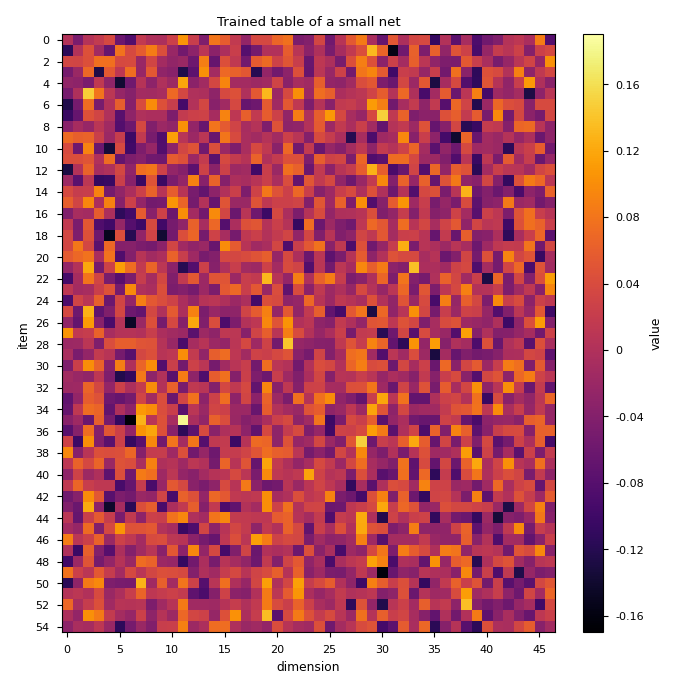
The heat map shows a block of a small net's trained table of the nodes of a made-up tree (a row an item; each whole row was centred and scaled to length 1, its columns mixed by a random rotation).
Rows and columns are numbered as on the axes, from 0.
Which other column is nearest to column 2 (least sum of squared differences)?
19
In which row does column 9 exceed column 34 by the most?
50
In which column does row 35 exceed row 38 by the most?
7
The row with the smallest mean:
10
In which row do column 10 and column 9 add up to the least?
18
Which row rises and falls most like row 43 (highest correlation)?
26
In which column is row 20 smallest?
45
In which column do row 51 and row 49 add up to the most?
38
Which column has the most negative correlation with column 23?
4
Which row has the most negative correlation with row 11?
34
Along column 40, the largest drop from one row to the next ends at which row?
5
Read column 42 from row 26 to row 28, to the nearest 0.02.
-0.1 -0.04 0
